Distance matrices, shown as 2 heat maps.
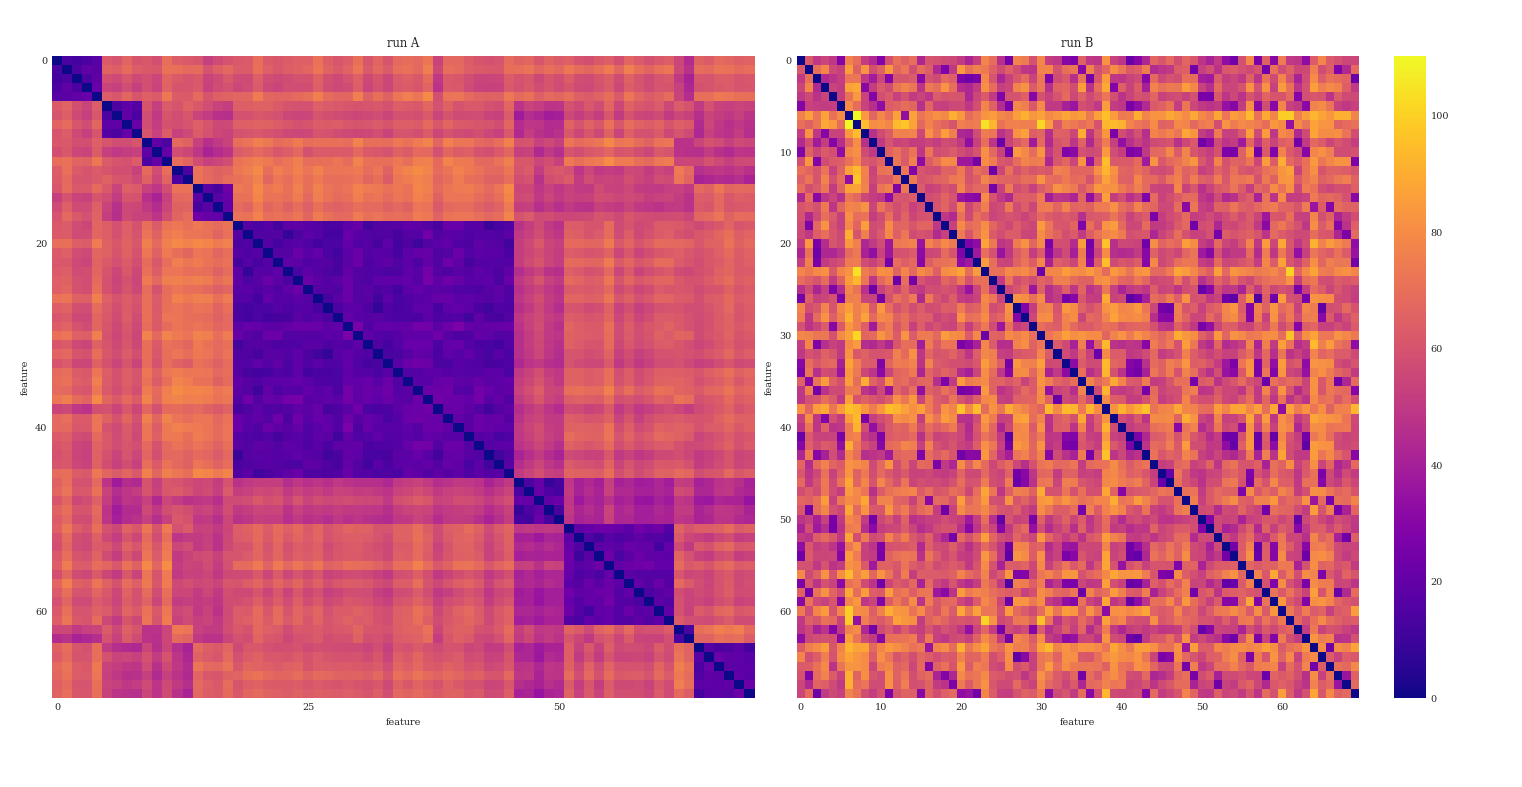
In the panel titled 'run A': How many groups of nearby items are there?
10
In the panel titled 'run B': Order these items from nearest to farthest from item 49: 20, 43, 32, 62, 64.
62, 32, 43, 20, 64
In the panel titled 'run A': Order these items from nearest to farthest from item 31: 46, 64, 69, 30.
30, 46, 64, 69
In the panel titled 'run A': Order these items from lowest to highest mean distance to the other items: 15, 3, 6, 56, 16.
56, 6, 3, 16, 15
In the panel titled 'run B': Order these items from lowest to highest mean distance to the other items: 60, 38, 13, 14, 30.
14, 13, 60, 30, 38
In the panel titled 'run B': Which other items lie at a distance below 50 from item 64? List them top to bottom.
16, 48, 66
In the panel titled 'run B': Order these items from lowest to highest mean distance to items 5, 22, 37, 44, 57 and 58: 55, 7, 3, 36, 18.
18, 36, 55, 3, 7
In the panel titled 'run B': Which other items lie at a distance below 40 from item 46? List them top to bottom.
27, 28, 45, 56, 65
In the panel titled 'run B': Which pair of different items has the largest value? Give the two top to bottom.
6, 7
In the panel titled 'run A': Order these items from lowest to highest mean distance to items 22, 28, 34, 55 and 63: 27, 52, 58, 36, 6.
27, 36, 58, 52, 6
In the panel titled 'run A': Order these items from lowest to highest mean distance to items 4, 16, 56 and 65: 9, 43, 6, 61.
61, 6, 43, 9
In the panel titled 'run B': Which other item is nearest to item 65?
27
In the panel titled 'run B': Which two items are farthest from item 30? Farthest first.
7, 61
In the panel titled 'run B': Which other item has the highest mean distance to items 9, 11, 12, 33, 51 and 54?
38
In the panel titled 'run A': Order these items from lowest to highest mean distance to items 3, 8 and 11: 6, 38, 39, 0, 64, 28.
6, 0, 64, 38, 28, 39
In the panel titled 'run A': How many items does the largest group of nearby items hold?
28
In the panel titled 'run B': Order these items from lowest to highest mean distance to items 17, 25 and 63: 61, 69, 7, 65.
69, 61, 65, 7
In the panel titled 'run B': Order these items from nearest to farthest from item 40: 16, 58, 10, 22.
10, 22, 16, 58
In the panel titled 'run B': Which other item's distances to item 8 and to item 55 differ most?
47
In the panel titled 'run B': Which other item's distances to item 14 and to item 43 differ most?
20
